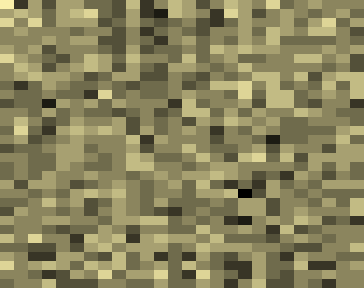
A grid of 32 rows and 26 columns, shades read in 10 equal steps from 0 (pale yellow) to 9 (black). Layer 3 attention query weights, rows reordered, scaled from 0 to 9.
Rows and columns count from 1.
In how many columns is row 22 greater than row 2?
15
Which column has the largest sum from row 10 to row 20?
3
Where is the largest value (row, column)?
22, 18
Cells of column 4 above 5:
9
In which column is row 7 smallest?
1
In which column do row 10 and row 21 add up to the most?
2
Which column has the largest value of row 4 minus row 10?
26
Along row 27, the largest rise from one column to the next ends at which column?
10
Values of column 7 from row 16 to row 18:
4 5 4
